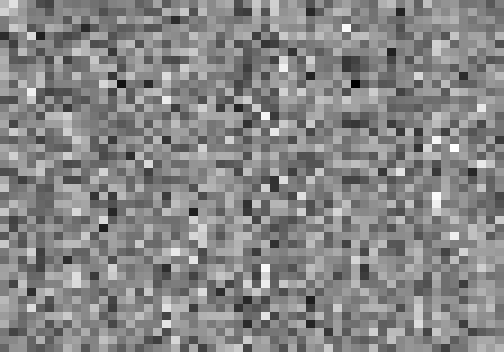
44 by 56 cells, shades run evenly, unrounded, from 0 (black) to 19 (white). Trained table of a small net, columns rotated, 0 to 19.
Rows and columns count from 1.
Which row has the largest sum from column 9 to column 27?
7
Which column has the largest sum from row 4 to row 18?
32
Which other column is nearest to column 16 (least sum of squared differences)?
24
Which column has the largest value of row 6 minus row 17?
50
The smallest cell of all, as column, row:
40, 11
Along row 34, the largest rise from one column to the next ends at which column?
30
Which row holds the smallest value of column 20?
3
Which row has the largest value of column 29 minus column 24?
37
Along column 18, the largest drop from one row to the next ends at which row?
43
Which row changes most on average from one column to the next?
22
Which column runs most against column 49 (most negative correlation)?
56
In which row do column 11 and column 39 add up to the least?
35
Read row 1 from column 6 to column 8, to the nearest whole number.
5 10 9
